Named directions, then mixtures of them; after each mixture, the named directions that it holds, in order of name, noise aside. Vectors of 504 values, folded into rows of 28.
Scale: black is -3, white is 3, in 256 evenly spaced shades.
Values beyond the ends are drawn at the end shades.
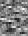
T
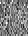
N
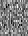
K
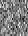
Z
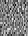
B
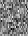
T, Z.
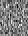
K.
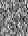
Z.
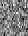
B, T, Z.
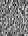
B, N.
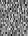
B, K, Z.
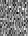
B, T.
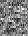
N, T, Z.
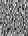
B.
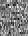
B, K, T.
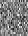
K, Z.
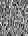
B, K, N.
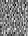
B.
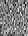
B.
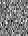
K, N.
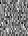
B, N.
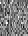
N.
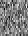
K, N, Z.
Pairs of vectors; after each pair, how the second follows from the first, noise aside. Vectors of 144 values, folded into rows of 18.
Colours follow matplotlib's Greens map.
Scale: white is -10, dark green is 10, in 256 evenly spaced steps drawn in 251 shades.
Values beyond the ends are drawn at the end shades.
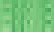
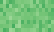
shuffled.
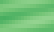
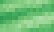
scaled up.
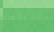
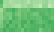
scaled up.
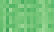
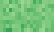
sign-scrambled.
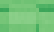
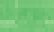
reversed, negated, shrunk.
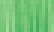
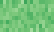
shuffled.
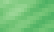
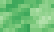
wrapped around, scaled up.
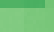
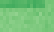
copied.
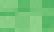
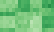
scaled up.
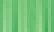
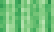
wrapped around, scaled up.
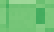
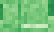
wrapped around, scaled up.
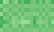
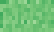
sign-scrambled.
